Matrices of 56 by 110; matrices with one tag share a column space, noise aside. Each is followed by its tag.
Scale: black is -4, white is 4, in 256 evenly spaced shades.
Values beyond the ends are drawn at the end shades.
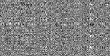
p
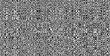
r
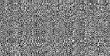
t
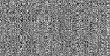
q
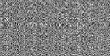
p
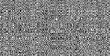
r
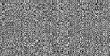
t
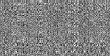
t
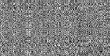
t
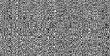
r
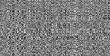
r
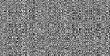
r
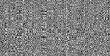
r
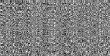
t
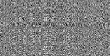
p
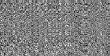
t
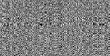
p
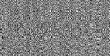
r
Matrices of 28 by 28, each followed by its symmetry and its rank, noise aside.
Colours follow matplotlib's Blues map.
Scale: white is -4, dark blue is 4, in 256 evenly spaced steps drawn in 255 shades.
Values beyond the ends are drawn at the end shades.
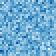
symmetric, rank eight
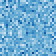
no symmetry, rank eight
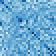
symmetric, rank eight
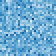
no symmetry, rank six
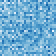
no symmetry, rank eight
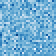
no symmetry, rank eight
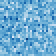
no symmetry, rank seven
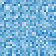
symmetric, rank seven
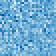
antisymmetric, rank eight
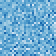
antisymmetric, rank six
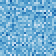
no symmetry, rank seven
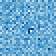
symmetric, rank six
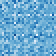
no symmetry, rank six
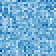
no symmetry, rank seven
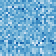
antisymmetric, rank six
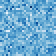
no symmetry, rank six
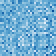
symmetric, rank six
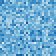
no symmetry, rank six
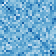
symmetric, rank seven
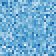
no symmetry, rank eight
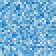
no symmetry, rank eight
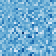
antisymmetric, rank six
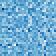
no symmetry, rank seven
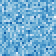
no symmetry, rank eight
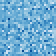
antisymmetric, rank eight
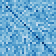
symmetric, rank eight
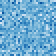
no symmetry, rank eight
